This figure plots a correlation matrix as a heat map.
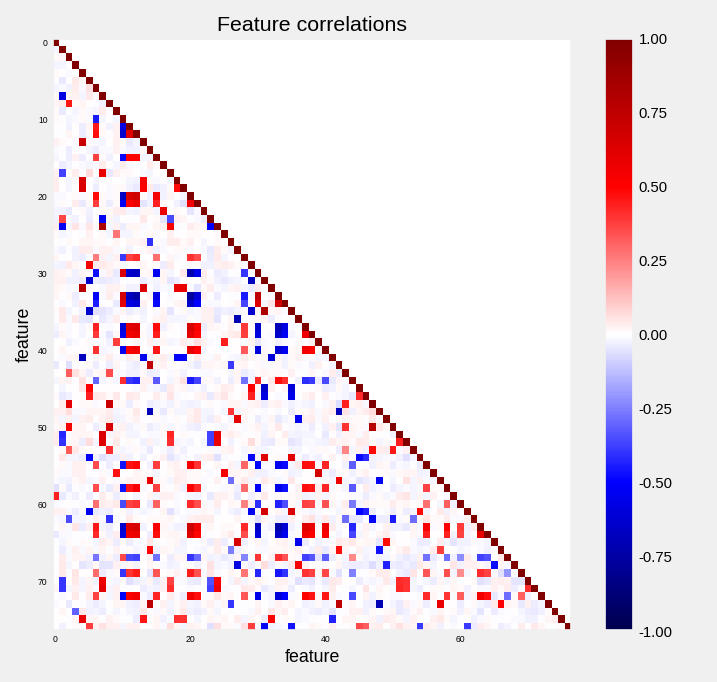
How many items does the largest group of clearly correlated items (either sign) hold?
23
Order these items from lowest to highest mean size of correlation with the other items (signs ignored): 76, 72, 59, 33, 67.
59, 76, 67, 72, 33
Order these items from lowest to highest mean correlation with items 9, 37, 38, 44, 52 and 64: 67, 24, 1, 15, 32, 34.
34, 67, 1, 32, 24, 15
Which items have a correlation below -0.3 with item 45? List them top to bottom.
31, 35, 54, 61
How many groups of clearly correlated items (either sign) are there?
11
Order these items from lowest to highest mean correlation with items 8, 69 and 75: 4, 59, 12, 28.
59, 28, 12, 4
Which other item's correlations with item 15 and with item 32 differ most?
4
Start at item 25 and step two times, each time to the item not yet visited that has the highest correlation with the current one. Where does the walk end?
39
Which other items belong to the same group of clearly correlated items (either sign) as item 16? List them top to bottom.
22
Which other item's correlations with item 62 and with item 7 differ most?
24
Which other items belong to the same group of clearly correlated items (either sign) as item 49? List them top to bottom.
27, 36, 65, 68
